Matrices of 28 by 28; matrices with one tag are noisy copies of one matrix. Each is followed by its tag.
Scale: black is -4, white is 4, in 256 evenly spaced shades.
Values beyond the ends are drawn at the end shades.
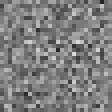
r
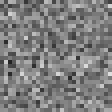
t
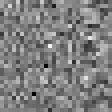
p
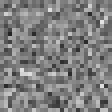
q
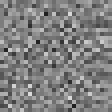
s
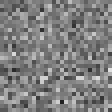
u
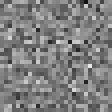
r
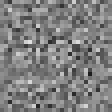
r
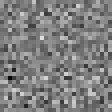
u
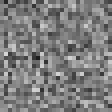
t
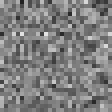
p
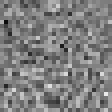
q
